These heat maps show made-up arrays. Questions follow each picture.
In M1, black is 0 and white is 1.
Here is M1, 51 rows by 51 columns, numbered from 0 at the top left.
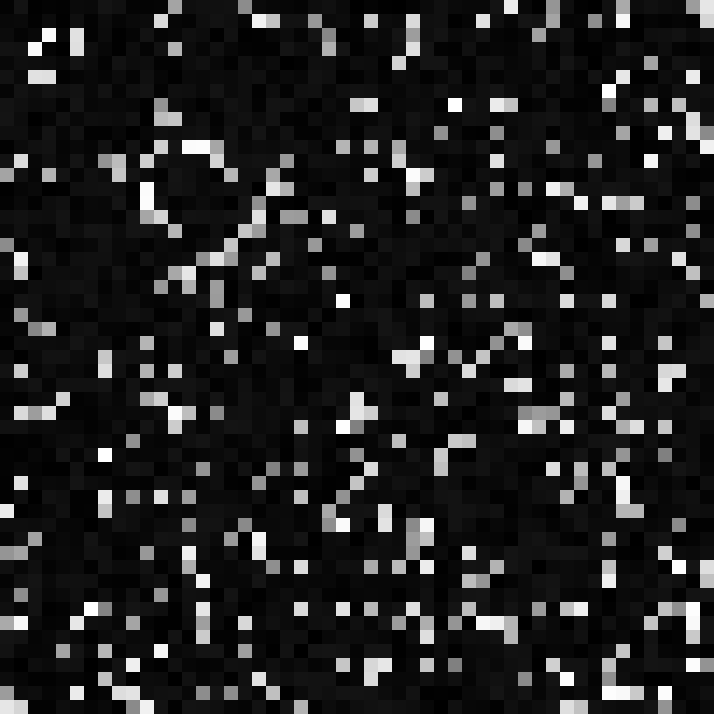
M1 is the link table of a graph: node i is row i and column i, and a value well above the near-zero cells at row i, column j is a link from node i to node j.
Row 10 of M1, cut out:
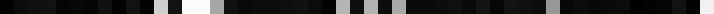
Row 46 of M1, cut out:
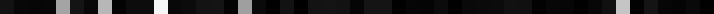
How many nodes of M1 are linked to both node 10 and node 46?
1
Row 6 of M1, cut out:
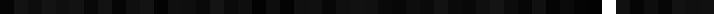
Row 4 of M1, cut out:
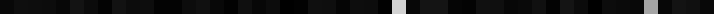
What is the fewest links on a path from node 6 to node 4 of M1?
4
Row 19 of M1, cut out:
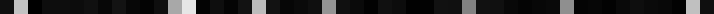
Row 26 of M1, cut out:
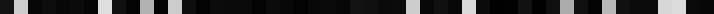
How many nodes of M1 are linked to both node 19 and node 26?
4
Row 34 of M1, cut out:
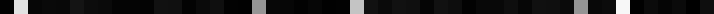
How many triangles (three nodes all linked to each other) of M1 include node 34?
2
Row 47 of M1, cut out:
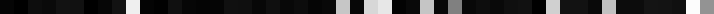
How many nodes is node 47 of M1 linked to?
10
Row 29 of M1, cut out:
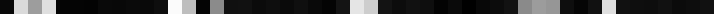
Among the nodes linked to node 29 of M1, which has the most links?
node 43
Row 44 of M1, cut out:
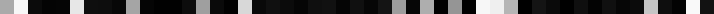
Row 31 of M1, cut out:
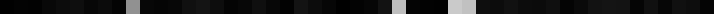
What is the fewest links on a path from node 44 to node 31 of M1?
2
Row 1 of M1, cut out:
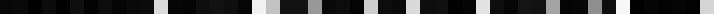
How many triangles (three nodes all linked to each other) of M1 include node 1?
7
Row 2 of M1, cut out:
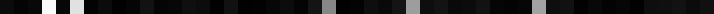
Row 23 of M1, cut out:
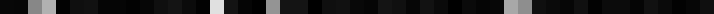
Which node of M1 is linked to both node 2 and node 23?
node 3
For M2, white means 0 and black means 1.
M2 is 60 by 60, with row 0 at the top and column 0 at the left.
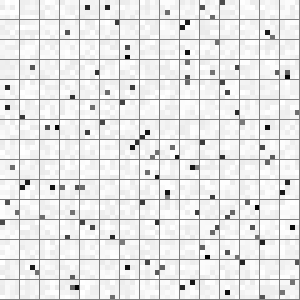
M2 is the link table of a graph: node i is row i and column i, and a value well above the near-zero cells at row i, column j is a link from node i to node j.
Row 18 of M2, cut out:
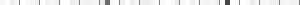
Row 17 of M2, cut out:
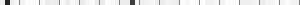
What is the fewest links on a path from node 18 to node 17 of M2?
3
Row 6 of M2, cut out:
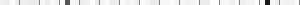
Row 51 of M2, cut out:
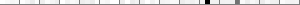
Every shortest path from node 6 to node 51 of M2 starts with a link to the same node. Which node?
node 13
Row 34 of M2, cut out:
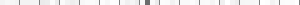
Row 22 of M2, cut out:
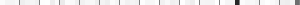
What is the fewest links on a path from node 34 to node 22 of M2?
4
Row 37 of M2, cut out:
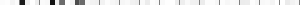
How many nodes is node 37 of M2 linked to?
5
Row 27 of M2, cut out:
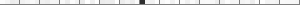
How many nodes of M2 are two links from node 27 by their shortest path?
1
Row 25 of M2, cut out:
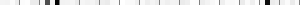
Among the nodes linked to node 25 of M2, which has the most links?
node 53
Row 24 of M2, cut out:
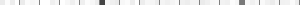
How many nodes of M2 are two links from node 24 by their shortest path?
1
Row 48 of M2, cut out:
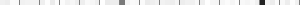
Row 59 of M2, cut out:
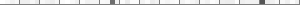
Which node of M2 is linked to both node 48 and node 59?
node 52
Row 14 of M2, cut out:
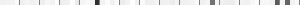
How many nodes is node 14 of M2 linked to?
4
